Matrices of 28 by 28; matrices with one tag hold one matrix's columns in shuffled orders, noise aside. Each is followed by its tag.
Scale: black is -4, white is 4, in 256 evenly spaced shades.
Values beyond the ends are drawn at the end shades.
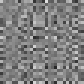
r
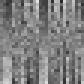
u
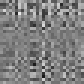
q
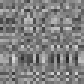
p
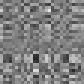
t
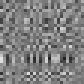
p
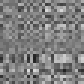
t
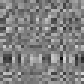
p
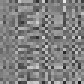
r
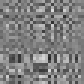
t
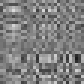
t
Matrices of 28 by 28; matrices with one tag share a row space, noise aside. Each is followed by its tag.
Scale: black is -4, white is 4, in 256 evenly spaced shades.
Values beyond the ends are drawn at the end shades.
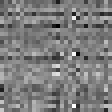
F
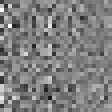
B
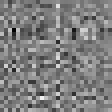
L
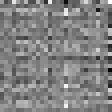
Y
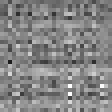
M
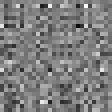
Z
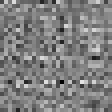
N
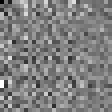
B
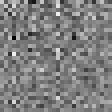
L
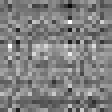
M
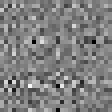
L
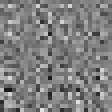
Z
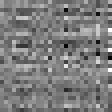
Y
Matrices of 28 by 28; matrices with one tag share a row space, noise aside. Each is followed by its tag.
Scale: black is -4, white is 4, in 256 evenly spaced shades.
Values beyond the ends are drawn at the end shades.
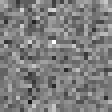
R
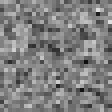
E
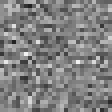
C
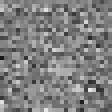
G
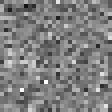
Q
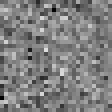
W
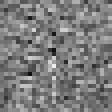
R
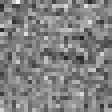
G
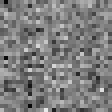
W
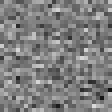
E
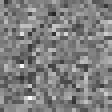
R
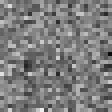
Q
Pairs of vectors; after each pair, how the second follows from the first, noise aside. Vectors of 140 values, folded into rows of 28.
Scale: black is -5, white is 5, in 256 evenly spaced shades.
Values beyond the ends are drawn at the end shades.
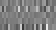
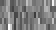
shuffled.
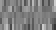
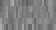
reversed, shrunk.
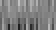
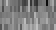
reversed.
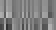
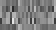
wrapped around, negated.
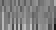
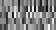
wrapped around, negated, scaled up.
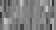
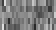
reversed, negated.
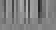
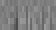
reversed, shrunk.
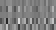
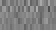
reversed, shrunk.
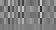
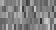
shuffled.
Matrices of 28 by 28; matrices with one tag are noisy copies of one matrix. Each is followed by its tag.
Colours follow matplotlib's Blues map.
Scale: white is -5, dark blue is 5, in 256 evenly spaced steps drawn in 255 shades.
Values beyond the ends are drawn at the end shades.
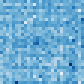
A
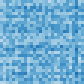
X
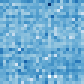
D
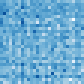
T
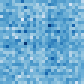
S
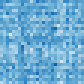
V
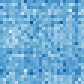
D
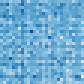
T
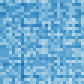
T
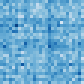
S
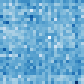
D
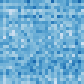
D
